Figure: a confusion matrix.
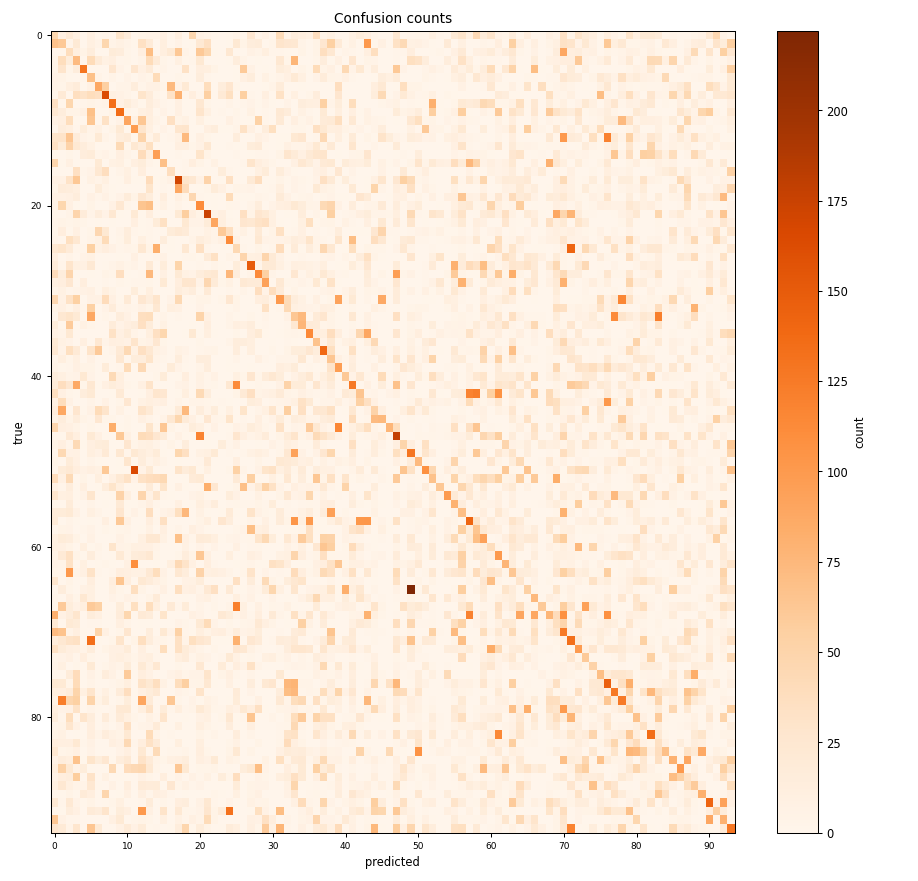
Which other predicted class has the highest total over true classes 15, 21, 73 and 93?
71
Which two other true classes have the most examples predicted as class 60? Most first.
72, 64
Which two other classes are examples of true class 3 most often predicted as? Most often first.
33, 72
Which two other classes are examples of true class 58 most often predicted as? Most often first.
27, 56
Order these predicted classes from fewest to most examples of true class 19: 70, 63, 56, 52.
52, 70, 63, 56
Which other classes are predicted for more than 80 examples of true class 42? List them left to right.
57, 58, 61
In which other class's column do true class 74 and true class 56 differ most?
38
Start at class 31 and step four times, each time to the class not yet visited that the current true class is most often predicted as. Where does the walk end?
76
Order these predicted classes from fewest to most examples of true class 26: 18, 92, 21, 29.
18, 21, 92, 29
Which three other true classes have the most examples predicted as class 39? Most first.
46, 31, 62
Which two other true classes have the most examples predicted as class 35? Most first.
57, 46
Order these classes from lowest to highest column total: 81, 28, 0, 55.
28, 81, 55, 0
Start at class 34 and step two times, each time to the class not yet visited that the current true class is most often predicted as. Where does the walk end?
70
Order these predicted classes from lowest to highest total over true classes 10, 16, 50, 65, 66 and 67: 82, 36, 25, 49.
82, 36, 25, 49
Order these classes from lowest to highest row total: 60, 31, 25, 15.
60, 15, 25, 31
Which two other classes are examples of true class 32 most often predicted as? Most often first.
88, 5
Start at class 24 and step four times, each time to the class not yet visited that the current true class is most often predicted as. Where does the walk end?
5
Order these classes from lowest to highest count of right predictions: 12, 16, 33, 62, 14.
16, 12, 33, 62, 14
